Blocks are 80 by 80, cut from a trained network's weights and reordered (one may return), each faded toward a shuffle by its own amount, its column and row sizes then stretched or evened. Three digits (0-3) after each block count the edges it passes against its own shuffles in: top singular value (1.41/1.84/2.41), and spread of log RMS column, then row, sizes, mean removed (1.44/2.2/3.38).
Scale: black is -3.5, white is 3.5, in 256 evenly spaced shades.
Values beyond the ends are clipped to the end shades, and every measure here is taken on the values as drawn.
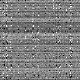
3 2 0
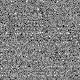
0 0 1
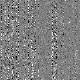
1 3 0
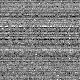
3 0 2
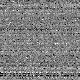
2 0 2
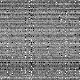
3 2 1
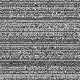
3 0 0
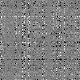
1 3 2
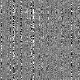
1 3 1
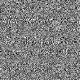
1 1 2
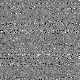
0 0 2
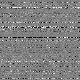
2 0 3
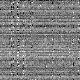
3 2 1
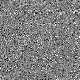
1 0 1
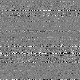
2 0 3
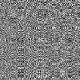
3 2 2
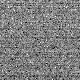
1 0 0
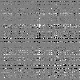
2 2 3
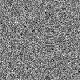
2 0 0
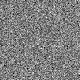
1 0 0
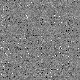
0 1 1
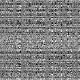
3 3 0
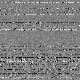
2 0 3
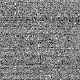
1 1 0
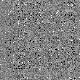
0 2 1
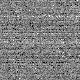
2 1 1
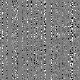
1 3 1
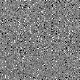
1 2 1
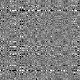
3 2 2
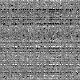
3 2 2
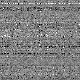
2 1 2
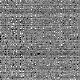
2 2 0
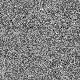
0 0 1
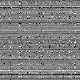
3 1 3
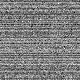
3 0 1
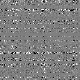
2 2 3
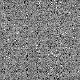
0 2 0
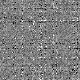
1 2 1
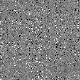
0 2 1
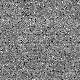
0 0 0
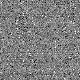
0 1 0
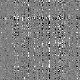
2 3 2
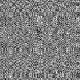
3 1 1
